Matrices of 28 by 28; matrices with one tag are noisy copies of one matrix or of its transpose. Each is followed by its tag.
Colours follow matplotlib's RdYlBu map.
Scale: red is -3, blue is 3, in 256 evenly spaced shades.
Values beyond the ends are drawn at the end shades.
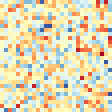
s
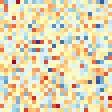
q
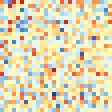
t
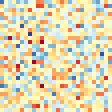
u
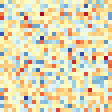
q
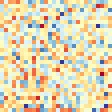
q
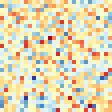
q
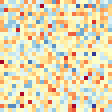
t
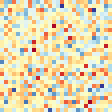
t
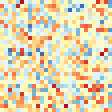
s
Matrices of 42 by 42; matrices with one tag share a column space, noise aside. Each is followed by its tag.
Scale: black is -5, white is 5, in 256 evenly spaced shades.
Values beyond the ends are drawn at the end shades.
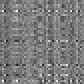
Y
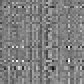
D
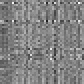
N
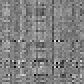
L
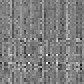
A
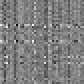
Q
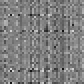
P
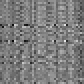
Q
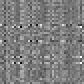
Q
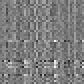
L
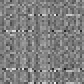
P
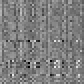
L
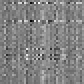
N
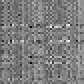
Q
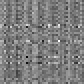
Q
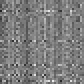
Y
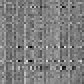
D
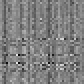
A
